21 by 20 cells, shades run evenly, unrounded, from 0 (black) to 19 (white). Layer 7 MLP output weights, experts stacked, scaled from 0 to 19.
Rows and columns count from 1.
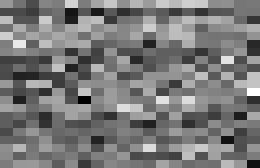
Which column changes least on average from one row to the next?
5
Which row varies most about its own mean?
13
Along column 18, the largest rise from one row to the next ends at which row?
19
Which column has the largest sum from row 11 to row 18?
10
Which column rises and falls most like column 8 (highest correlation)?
15
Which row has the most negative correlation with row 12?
21
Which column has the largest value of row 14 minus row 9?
6
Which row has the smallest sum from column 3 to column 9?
2
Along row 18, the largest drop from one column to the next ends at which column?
18
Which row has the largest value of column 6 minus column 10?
1
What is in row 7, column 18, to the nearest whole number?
9
